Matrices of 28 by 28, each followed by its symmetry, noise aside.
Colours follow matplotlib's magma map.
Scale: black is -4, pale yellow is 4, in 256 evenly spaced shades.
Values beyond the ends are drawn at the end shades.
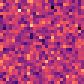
no symmetry.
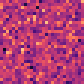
no symmetry.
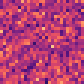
no symmetry.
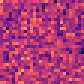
no symmetry.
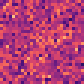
symmetric.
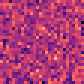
no symmetry.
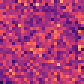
symmetric across the other diagonal.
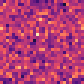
mirrored left to right.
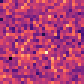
no symmetry.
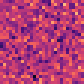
symmetric.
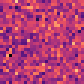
antisymmetric.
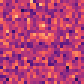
mirrored left to right.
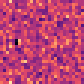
mirrored top to bottom.
